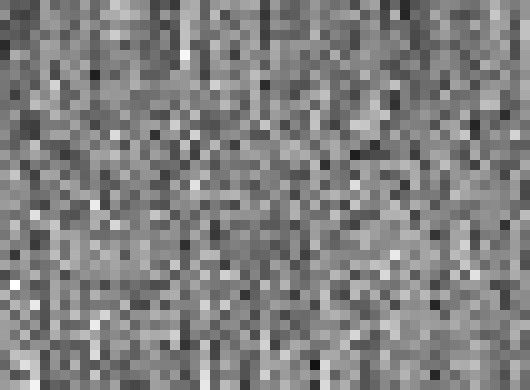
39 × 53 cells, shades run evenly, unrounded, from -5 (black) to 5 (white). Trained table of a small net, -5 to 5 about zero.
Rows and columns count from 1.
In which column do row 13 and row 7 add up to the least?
48
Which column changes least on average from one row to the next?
43
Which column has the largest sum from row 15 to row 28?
10
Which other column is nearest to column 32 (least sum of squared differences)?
37
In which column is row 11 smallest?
40
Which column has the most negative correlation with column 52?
19
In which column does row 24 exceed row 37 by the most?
32
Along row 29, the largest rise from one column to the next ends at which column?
2
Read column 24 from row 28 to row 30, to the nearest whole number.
2 0 1
